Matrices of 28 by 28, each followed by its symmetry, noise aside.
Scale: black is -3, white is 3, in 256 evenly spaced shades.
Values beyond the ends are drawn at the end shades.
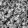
symmetric across the other diagonal.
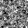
no symmetry.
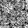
symmetric.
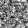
no symmetry.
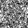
same after a half turn.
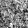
antisymmetric.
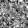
symmetric across the other diagonal.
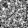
symmetric.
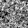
no symmetry.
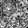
symmetric.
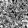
symmetric across the other diagonal.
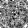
symmetric.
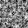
symmetric.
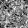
symmetric.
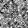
symmetric.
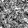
no symmetry.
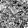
no symmetry.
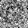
symmetric.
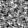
antisymmetric.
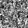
no symmetry.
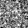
no symmetry.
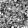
same after a half turn.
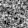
no symmetry.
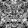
mirrored left to right.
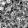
symmetric.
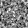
same after a half turn.
